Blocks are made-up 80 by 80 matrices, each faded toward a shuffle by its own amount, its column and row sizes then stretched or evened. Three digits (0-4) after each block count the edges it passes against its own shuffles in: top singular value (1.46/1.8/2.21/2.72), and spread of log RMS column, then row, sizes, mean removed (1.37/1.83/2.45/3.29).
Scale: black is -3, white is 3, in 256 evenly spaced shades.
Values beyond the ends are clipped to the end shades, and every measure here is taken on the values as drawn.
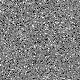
1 0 0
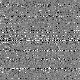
2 0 4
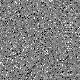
1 1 0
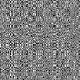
4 3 2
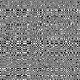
4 2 4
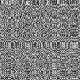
4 0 3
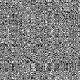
3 1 0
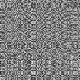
4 2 1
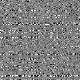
3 0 4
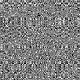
4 1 2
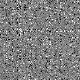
0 2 2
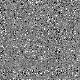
0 2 2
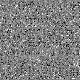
1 0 2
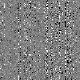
0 4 1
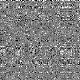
3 1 3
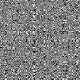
3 2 1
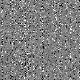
1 3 0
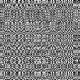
4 1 4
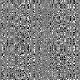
4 4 1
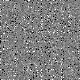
0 2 2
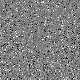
0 0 1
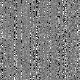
1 4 0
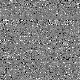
0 0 3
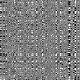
4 4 2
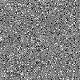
2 1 0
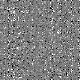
1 3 2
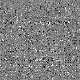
1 1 2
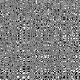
3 3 3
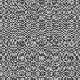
4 2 1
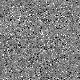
1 1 1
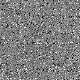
0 1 2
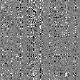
0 4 3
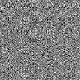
3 1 1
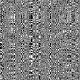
4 4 1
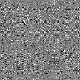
3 1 3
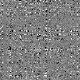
1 3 3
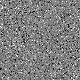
0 0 0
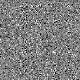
1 2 1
